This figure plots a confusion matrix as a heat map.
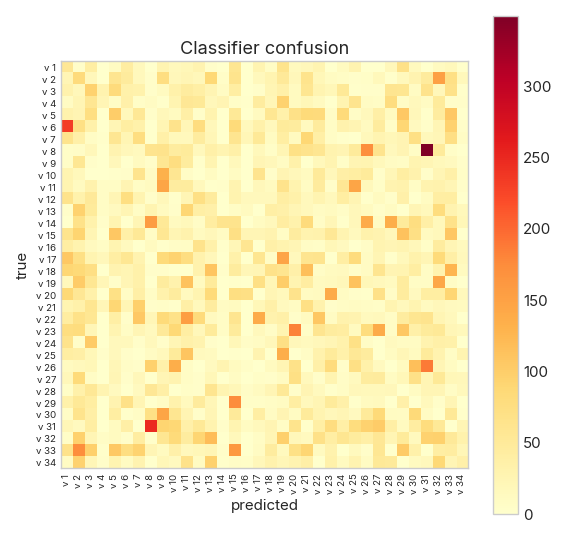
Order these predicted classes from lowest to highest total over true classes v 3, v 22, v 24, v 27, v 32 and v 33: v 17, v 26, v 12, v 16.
v 16, v 26, v 17, v 12
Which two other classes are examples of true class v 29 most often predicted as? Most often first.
v 15, v 6
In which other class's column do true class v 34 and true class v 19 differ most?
v 25
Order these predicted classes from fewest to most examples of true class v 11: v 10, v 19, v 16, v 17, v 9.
v 16, v 17, v 10, v 19, v 9
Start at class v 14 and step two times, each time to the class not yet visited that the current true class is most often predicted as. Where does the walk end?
v 31
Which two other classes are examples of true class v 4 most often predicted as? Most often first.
v 19, v 28
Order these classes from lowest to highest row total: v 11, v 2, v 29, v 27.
v 27, v 29, v 11, v 2
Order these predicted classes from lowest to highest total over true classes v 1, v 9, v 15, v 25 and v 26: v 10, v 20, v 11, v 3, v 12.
v 12, v 3, v 20, v 11, v 10
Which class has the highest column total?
v 2
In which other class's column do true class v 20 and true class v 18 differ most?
v 23
